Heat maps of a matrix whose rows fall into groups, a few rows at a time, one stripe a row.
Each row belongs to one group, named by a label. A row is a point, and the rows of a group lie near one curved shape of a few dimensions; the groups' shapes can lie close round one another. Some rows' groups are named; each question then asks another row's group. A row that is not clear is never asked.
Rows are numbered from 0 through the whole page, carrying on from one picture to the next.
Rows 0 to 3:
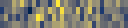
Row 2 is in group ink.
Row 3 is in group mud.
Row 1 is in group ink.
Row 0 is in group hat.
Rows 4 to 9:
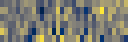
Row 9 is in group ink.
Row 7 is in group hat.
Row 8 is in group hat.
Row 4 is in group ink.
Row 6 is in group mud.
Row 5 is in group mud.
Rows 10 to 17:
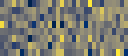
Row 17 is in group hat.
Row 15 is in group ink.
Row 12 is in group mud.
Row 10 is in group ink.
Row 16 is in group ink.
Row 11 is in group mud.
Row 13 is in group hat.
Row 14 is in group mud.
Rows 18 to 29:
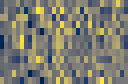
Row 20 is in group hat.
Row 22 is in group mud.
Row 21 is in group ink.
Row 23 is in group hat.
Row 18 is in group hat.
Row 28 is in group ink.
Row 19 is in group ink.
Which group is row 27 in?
mud
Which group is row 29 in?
mud
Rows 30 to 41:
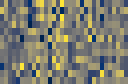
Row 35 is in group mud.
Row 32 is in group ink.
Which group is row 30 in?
ink
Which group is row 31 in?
hat
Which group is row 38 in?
mud
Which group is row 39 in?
hat
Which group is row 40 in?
hat
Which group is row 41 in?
mud
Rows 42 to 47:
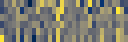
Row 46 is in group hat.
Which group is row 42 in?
ink
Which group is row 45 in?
mud
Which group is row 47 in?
hat
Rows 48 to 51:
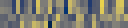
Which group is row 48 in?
hat
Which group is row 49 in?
hat
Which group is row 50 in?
ink
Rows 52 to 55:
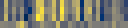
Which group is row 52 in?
ink
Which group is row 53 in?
ink
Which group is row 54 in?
ink
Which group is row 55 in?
hat
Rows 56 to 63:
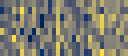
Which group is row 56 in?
ink
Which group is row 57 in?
hat
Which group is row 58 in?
mud
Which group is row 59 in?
mud
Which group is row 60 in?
hat
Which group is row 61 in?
ink
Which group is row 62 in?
hat
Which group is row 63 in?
mud
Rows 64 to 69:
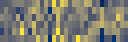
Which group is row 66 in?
hat
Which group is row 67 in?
mud
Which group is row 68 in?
hat
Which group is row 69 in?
mud
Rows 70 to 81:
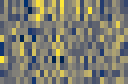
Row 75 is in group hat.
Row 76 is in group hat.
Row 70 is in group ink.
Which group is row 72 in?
ink
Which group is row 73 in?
hat
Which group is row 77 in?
hat
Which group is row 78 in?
hat
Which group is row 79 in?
hat
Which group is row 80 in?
mud
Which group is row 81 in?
hat
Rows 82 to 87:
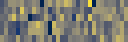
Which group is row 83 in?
mud
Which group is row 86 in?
ink
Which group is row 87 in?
hat
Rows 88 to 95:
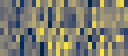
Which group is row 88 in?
hat
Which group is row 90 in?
ink
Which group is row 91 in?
mud
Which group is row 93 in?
hat
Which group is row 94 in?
mud
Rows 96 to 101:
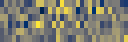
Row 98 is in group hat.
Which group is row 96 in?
ink
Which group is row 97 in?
mud
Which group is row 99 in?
ink
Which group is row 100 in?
hat
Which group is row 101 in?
ink
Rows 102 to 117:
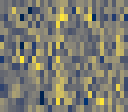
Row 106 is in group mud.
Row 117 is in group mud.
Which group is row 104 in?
mud
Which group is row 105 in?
hat
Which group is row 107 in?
hat
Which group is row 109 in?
hat
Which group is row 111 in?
ink
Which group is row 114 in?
hat
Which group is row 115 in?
mud
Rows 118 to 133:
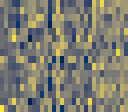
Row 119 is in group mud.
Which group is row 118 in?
mud
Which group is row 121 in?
ink
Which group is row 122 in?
ink
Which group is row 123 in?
ink
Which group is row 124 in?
mud
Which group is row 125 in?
hat
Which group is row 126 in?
hat
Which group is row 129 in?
ink
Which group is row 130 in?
mud
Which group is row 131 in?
mud
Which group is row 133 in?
hat
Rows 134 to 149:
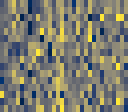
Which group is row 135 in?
ink
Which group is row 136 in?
hat
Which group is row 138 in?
ink
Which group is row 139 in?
mud
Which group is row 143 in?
hat
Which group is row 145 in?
hat
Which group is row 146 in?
mud
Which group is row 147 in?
hat
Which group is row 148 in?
hat
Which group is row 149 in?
ink
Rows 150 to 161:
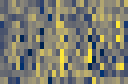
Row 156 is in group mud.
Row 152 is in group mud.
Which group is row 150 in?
ink
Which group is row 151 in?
mud
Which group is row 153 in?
hat
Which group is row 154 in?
mud
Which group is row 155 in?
hat
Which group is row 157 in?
ink
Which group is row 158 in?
mud
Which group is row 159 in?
hat
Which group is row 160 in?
mud
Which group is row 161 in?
mud
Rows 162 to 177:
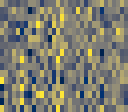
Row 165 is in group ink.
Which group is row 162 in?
mud
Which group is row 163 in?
ink
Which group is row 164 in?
mud
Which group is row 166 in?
hat
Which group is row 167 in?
ink
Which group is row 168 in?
mud
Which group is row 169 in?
ink
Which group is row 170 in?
hat
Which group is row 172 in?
hat
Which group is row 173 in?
hat
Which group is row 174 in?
hat
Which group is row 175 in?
ink
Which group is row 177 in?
hat
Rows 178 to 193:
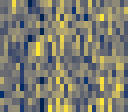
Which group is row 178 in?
ink
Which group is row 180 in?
mud
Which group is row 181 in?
mud
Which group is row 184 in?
ink
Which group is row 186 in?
mud
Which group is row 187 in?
hat
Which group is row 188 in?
mud
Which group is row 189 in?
mud
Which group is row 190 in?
hat
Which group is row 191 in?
hat
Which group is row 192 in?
mud
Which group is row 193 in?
mud
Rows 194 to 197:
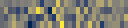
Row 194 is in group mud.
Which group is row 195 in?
ink
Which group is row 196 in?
ink
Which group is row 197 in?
ink
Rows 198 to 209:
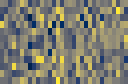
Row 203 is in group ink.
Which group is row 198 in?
hat
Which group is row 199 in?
hat
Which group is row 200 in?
ink
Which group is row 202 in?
ink
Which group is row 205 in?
mud
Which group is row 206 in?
ink
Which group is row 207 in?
ink
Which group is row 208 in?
mud
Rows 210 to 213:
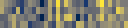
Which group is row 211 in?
hat
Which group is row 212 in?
mud
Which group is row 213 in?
ink
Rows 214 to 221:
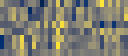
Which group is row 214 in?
mud
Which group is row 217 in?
mud
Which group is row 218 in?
mud
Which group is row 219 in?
hat
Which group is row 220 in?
hat
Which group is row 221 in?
hat
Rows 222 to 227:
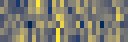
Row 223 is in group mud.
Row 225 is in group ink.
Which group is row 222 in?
ink
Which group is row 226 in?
hat
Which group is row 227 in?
hat
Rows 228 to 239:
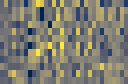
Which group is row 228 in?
ink
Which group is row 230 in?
mud
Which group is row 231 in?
ink
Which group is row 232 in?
ink
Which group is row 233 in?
mud
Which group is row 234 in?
ink
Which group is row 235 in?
ink
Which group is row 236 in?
mud
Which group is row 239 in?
hat
